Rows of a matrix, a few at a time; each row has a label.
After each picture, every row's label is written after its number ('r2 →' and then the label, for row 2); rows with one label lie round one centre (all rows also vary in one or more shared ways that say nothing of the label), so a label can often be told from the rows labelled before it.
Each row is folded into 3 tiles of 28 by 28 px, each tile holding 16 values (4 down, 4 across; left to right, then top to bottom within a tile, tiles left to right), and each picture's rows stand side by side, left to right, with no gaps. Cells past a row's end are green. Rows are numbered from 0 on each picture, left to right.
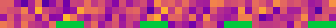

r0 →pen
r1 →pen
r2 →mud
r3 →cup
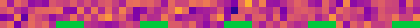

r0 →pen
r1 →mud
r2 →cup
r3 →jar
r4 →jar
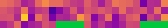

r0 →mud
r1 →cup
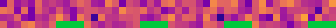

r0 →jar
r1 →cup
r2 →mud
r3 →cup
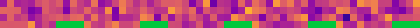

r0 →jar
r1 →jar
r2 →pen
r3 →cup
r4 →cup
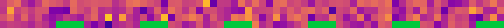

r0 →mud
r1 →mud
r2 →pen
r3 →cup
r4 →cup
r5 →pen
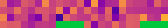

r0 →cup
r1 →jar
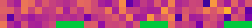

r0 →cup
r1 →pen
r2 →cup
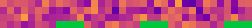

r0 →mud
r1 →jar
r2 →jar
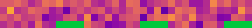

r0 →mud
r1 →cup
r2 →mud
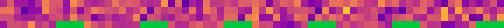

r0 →jar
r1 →cup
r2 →jar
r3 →cup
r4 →mud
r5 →pen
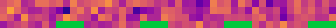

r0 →mud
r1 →mud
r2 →jar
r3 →jar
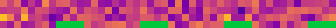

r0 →mud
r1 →jar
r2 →jar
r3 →pen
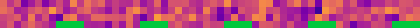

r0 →pen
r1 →pen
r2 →mud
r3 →mud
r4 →pen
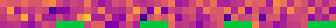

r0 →mud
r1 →cup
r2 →cup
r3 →cup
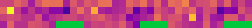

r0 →mud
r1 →mud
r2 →mud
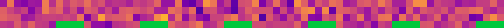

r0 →jar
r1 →pen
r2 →jar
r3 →cup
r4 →cup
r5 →pen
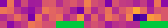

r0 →jar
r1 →pen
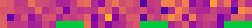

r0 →cup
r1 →cup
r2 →mud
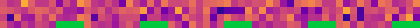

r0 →cup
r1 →cup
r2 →mud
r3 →mud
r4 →cup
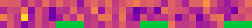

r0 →mud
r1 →mud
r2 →cup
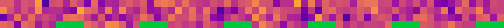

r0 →pen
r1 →jar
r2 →mud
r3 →mud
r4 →cup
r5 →jar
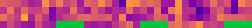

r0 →mud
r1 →mud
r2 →jar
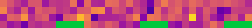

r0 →pen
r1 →cup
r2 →mud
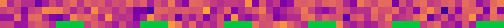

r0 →pen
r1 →mud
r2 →cup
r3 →jar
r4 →cup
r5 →cup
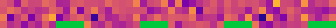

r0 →cup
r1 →cup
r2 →jar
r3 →cup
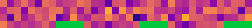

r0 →cup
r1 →pen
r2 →pen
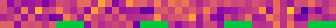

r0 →pen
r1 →mud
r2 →mud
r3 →mud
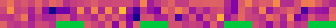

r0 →mud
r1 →mud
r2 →cup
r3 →mud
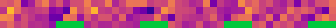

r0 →mud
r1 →mud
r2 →pen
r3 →pen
